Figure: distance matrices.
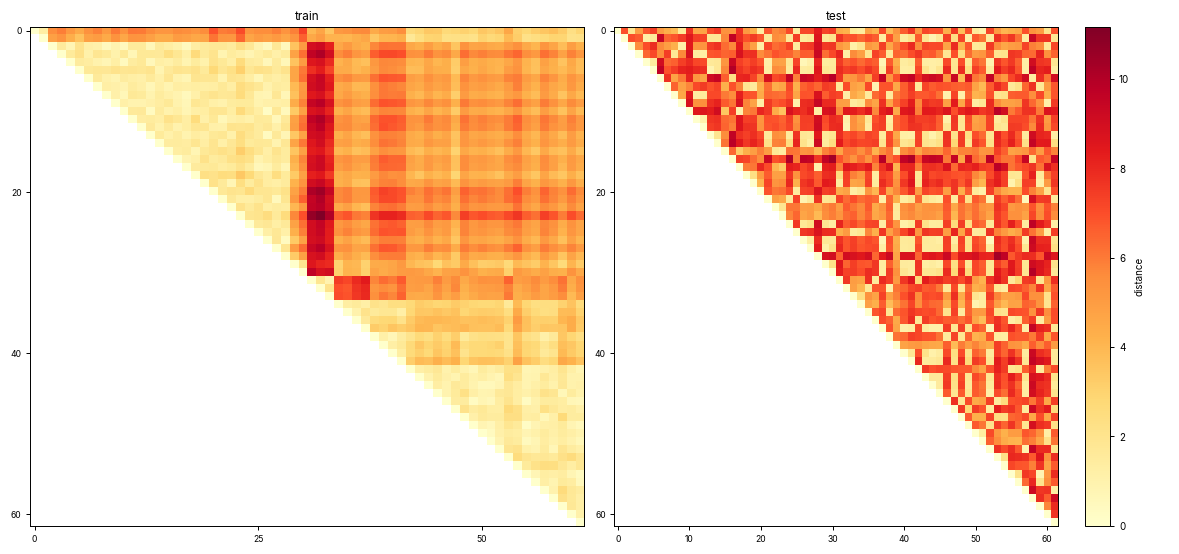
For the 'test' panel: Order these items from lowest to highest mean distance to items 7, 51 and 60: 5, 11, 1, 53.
11, 53, 1, 5
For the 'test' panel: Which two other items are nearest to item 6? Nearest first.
58, 16
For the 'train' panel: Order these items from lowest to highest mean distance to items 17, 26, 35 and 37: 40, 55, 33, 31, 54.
55, 40, 54, 33, 31
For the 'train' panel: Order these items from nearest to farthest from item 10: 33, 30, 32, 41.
30, 41, 33, 32
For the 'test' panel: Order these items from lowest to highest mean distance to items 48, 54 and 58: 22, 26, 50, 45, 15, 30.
50, 15, 22, 45, 26, 30
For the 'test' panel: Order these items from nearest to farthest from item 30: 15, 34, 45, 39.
45, 39, 15, 34
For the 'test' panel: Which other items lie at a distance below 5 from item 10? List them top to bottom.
15, 17, 22, 23, 28, 39
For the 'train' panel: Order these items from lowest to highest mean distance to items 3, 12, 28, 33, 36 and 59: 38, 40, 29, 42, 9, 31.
9, 42, 29, 38, 40, 31
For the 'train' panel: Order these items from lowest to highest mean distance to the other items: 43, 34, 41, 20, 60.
43, 60, 34, 20, 41
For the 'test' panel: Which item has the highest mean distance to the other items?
28
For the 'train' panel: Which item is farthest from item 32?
23
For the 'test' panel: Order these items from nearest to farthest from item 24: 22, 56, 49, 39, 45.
45, 49, 39, 22, 56
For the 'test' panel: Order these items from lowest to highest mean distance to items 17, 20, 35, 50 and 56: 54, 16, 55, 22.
55, 54, 22, 16
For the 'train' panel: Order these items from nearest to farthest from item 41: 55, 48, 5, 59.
48, 55, 59, 5
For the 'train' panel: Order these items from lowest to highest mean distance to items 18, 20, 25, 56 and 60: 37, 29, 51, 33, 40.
51, 29, 37, 40, 33
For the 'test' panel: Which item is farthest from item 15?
53
